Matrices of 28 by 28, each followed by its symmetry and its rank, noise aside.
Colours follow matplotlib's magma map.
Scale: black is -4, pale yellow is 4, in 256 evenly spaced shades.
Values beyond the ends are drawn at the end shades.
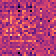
no symmetry, rank four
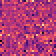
no symmetry, rank five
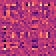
antisymmetric, rank four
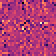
no symmetry, rank four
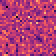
symmetric, rank five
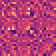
symmetric, rank four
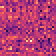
no symmetry, rank six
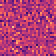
antisymmetric, rank six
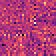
antisymmetric, rank six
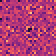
symmetric, rank four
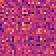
no symmetry, rank five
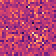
symmetric, rank five
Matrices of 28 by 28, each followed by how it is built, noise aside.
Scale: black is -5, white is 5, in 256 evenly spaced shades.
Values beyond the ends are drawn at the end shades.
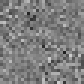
block diagonal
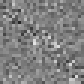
banded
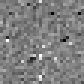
sparse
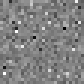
sparse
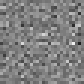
low rank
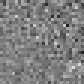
upper triangular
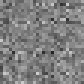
low rank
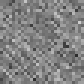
Toeplitz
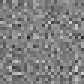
low rank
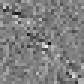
banded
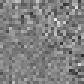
upper triangular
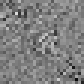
block diagonal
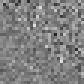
upper triangular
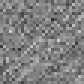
Hankel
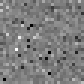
sparse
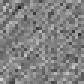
Hankel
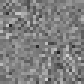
block diagonal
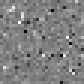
sparse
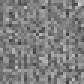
blocks
